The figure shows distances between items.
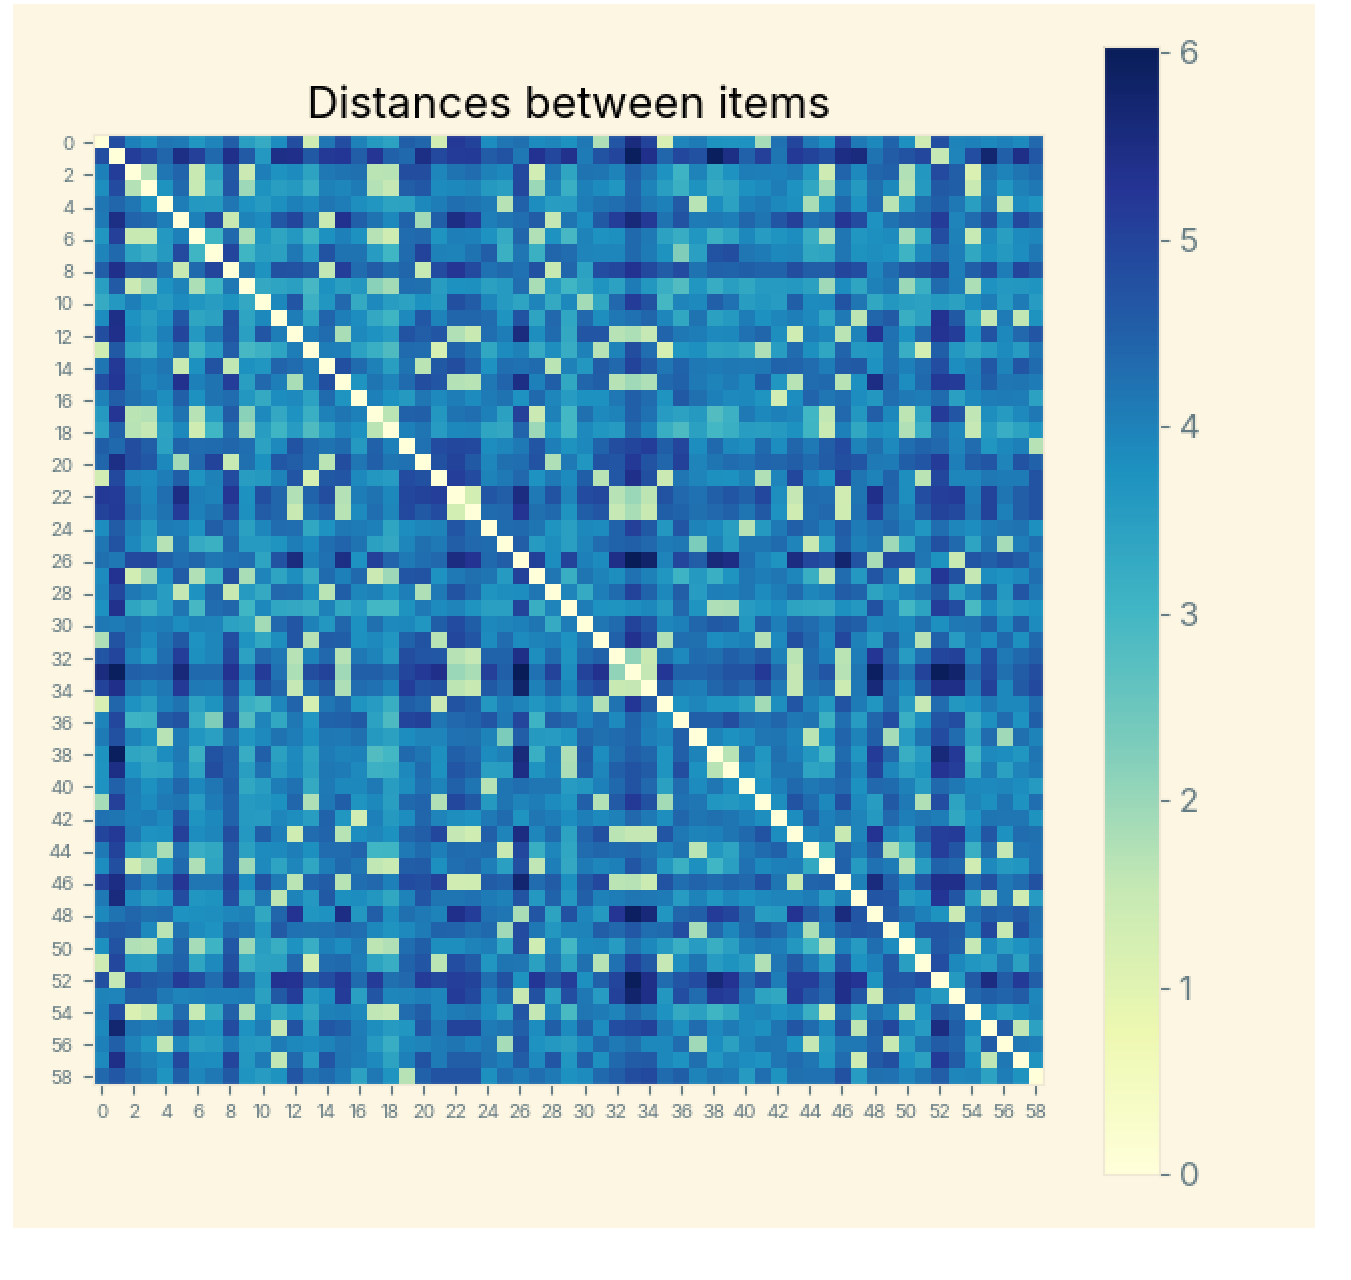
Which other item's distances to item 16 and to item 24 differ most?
42
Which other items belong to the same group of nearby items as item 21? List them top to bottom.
0, 13, 31, 35, 41, 51
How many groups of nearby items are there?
14
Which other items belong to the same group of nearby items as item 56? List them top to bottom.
4, 25, 37, 44, 49
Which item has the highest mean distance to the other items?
1
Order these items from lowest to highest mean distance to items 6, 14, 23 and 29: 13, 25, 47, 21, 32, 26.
32, 13, 25, 47, 21, 26
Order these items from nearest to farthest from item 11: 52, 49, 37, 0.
0, 37, 49, 52
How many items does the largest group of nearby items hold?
10
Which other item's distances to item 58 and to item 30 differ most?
19
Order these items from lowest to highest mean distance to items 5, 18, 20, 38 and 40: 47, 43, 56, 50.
50, 56, 47, 43
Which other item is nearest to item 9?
2
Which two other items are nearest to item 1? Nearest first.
52, 10
